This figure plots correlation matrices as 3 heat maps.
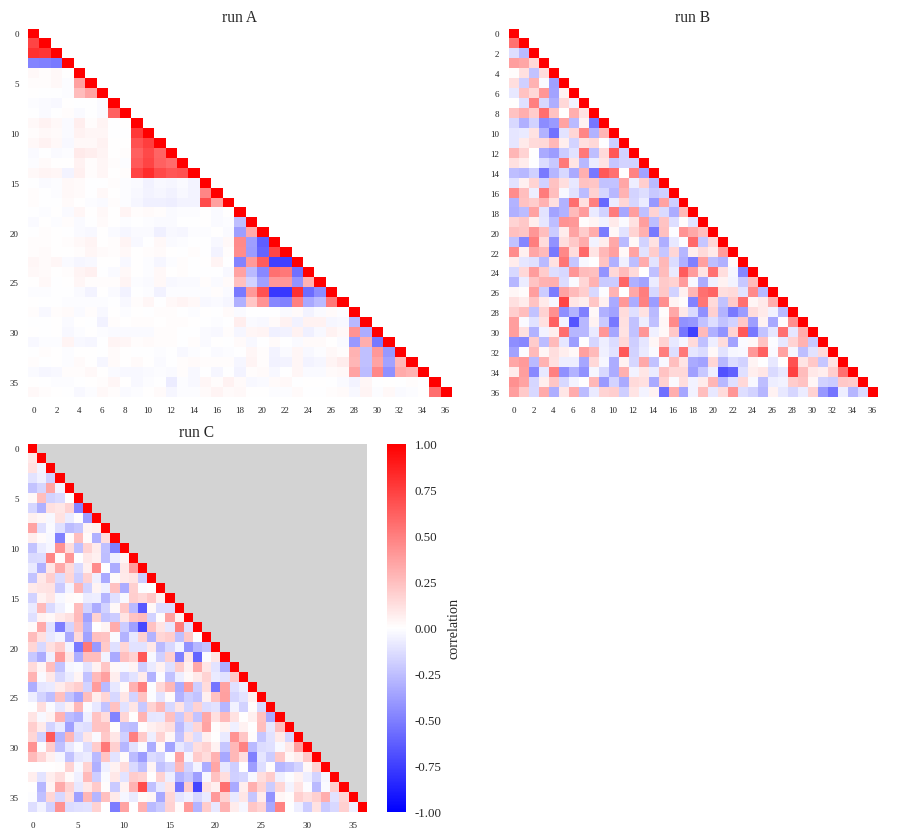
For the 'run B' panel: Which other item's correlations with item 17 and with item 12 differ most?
14
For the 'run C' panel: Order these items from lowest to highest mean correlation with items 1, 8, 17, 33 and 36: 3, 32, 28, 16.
32, 16, 28, 3
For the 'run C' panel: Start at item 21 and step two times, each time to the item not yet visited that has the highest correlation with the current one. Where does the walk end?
34
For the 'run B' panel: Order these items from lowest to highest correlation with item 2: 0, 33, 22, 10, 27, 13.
33, 0, 13, 10, 27, 22
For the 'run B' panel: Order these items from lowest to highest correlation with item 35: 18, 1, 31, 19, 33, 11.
11, 31, 18, 19, 33, 1
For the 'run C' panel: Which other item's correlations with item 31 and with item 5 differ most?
20
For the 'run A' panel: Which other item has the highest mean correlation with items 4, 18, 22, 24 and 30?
21
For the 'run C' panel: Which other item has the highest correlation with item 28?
19
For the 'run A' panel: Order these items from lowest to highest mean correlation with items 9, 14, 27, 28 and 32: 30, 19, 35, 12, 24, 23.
24, 35, 19, 23, 30, 12
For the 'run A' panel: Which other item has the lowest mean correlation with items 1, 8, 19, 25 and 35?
3
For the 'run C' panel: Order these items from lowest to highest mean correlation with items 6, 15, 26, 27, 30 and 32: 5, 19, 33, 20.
5, 19, 33, 20
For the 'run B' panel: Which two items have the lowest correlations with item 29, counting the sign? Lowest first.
6, 10
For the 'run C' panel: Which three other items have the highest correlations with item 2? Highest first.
29, 11, 4
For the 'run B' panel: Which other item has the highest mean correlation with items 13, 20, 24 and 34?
26
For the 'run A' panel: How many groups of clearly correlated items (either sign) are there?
8
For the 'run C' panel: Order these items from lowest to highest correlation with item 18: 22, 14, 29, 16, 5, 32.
29, 32, 14, 5, 22, 16
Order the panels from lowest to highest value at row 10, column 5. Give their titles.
run C, run B, run A
